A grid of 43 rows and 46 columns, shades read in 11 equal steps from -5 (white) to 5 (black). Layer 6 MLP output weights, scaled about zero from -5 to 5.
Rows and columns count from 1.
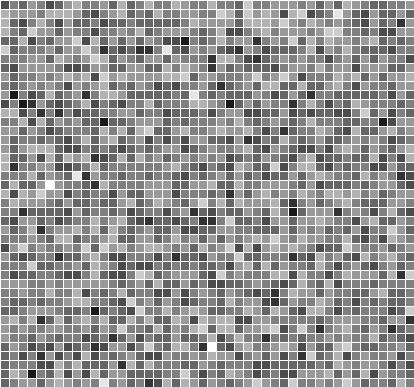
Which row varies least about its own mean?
32
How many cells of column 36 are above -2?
35
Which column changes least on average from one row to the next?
43
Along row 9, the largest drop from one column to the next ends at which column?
12
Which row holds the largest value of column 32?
15
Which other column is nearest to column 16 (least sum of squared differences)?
46
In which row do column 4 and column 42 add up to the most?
42
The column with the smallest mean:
39
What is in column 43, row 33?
-2
